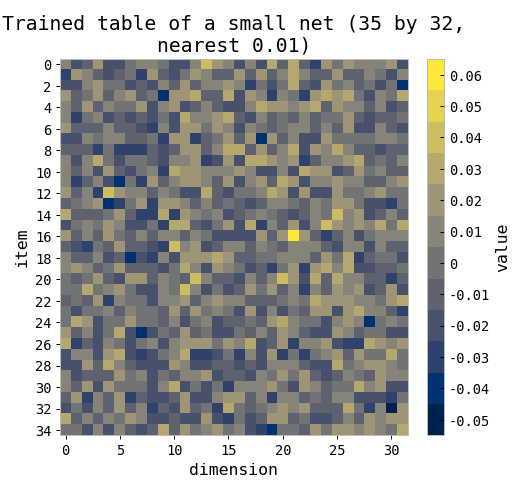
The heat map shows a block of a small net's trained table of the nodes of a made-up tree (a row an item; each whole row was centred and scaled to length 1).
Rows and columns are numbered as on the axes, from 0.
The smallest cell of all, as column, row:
30, 32
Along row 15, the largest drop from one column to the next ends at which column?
18
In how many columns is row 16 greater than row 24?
13
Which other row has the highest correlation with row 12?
33
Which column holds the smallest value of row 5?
1
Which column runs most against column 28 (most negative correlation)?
26
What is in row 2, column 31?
-0.04
